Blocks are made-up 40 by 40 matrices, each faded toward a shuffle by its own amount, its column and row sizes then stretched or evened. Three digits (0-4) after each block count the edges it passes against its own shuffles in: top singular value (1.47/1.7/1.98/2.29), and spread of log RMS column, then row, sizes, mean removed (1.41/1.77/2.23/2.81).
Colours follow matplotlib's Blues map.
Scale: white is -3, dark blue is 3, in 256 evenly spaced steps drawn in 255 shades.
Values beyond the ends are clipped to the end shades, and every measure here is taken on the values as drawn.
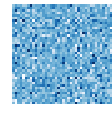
2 2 1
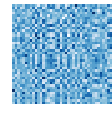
4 2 0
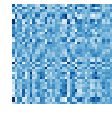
4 4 3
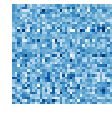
1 1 3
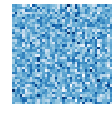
0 1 0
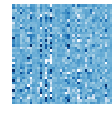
1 4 1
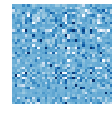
2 1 2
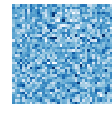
2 0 1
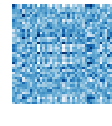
4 3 2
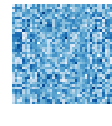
3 2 0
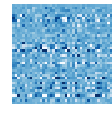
3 1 4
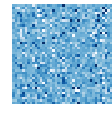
0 2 0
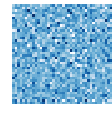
0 0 0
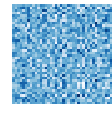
3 2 1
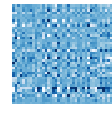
4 2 4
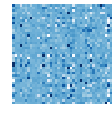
0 3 1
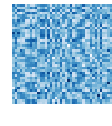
3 0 1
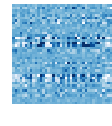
3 0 4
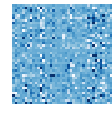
0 3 2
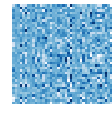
2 4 0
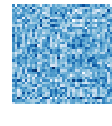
3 0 1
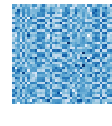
4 0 0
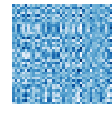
4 4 2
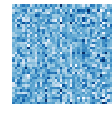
2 2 1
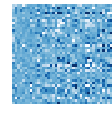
3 3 2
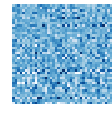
2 0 3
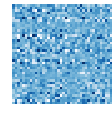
0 0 4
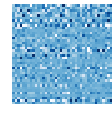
1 0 4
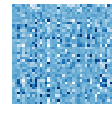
1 3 2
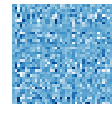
0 3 3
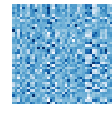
4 3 0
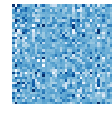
1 4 2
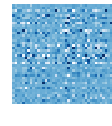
1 2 4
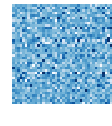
2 0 2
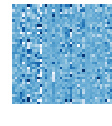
1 4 0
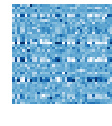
4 0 4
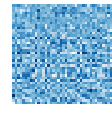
3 0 3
